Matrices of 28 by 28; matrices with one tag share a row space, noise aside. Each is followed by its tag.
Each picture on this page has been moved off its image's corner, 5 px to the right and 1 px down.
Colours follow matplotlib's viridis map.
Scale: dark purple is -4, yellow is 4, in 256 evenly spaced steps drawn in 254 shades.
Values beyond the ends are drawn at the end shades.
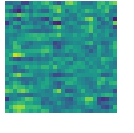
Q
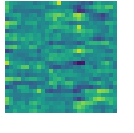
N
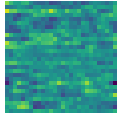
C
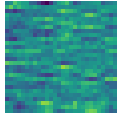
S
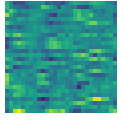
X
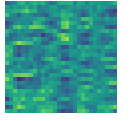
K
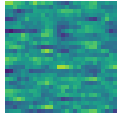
S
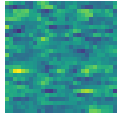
X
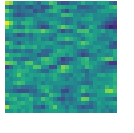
K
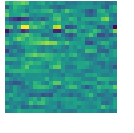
Q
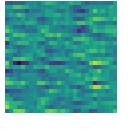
X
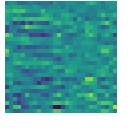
Q
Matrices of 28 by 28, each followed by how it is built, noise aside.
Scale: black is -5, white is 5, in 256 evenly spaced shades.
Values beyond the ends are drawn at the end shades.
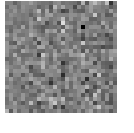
uneven columns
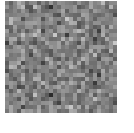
repeating rows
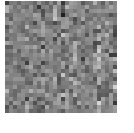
uneven columns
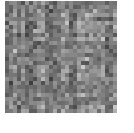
blocks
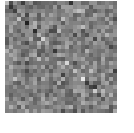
diagonal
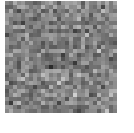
blocks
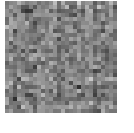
blocks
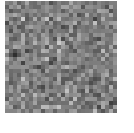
blocks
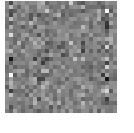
uneven columns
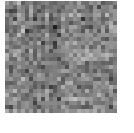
blocks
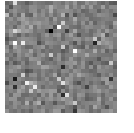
sparse
